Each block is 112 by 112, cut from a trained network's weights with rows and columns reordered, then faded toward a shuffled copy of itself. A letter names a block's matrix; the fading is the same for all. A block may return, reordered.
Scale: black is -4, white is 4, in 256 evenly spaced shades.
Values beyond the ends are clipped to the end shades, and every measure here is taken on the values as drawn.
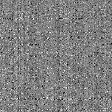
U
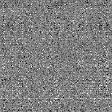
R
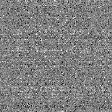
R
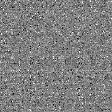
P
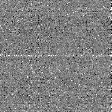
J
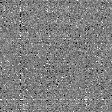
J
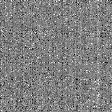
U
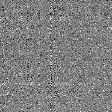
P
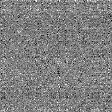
R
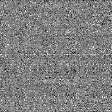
R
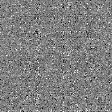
P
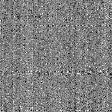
U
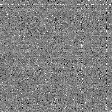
J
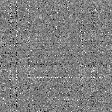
J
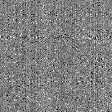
U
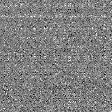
R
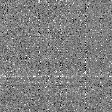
J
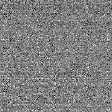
R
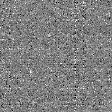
P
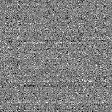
R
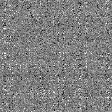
P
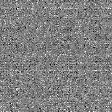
R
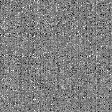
U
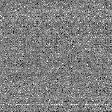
J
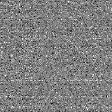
R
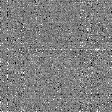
J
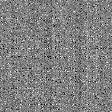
U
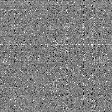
J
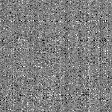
U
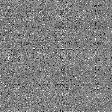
P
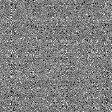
P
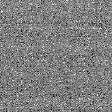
P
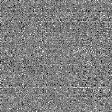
R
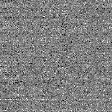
R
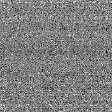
R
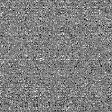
R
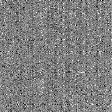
U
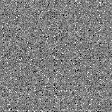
P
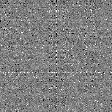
J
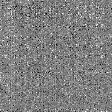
U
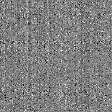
U
